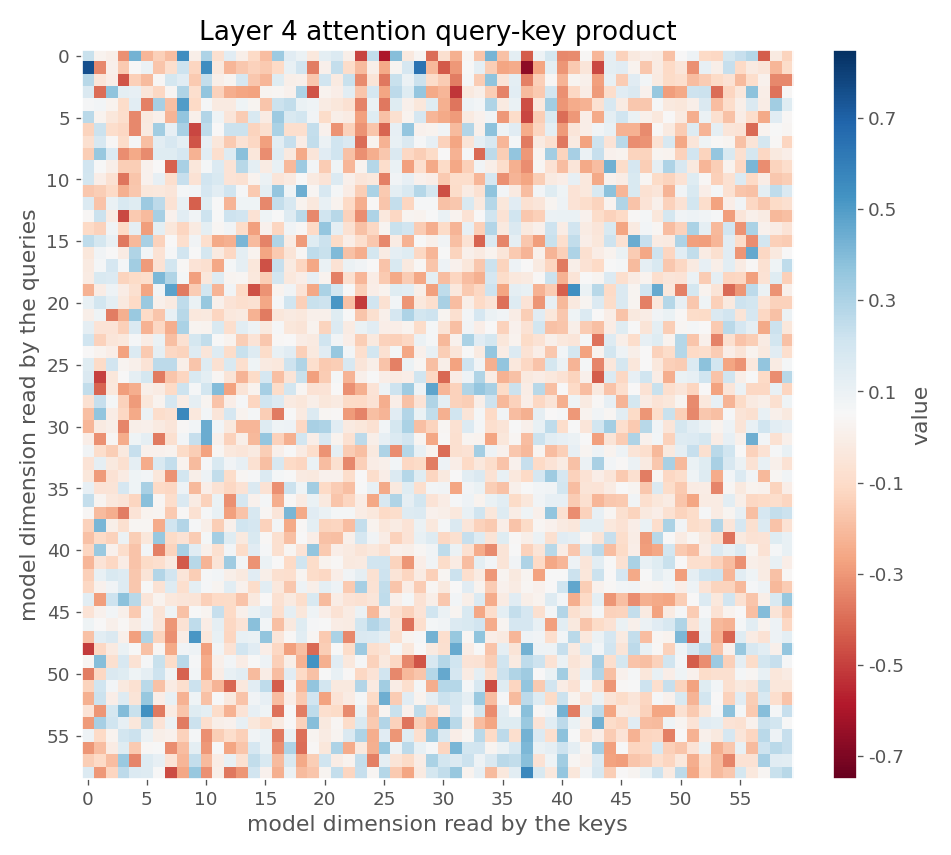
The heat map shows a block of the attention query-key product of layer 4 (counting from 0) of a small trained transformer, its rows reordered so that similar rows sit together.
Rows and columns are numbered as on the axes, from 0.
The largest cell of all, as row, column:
1, 0
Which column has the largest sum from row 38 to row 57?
37
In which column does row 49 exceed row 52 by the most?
8
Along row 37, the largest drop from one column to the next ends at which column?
18
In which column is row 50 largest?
30
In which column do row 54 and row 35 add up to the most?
19
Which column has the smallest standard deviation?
42
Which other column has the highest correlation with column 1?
49
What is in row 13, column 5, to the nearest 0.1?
-0.2
